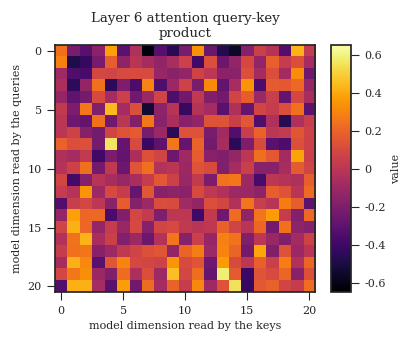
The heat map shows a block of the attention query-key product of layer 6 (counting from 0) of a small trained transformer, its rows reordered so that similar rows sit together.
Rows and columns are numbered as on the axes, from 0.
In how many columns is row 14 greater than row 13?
11
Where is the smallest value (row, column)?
0, 7
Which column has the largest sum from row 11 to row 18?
2
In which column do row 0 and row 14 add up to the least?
13
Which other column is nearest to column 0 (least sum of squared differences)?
6
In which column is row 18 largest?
1
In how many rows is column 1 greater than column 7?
12
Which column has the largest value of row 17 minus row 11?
16
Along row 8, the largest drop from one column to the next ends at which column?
5
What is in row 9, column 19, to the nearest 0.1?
0.4
